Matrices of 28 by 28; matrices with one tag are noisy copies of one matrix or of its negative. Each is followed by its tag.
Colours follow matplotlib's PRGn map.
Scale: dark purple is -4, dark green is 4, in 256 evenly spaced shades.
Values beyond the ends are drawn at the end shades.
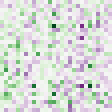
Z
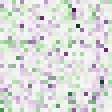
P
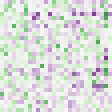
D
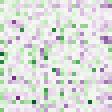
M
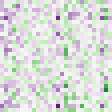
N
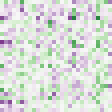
P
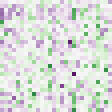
P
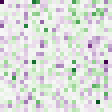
D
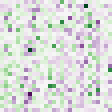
Z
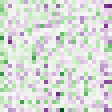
M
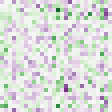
N
